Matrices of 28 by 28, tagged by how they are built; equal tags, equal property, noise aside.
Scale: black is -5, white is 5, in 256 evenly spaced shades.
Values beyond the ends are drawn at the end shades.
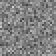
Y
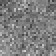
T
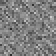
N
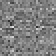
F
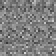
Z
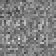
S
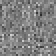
F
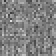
S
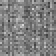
S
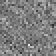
N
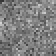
T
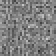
S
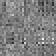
F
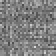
S
